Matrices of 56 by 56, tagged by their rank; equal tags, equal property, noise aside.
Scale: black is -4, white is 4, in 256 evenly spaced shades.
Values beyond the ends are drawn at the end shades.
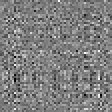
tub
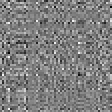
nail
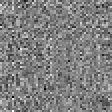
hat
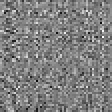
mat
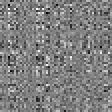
tub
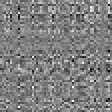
nail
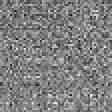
hat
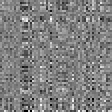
tub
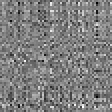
nail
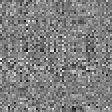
mat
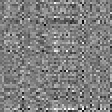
tub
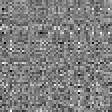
mat
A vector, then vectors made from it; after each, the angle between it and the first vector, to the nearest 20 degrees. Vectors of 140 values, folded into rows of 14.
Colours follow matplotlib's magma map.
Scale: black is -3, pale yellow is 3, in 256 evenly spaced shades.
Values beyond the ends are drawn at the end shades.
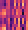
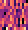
140 degrees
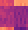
80 degrees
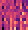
120 degrees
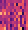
40 degrees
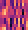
20 degrees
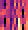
40 degrees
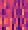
140 degrees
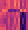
60 degrees
